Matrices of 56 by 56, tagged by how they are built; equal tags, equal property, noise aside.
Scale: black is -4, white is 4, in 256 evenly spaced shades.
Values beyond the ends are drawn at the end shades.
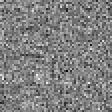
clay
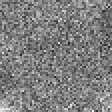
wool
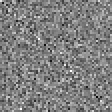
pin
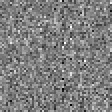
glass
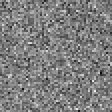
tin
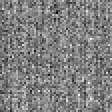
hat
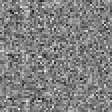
tin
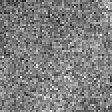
wool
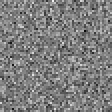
tin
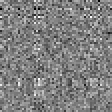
clay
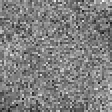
wool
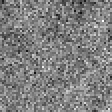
wool
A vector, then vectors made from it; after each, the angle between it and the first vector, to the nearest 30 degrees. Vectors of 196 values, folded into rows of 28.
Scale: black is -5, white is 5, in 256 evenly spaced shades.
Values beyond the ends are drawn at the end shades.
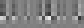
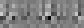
150 degrees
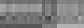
120 degrees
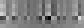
150 degrees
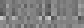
30 degrees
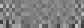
90 degrees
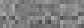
120 degrees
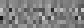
120 degrees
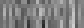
90 degrees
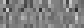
90 degrees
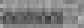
120 degrees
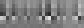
30 degrees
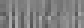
60 degrees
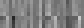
120 degrees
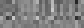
60 degrees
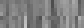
120 degrees
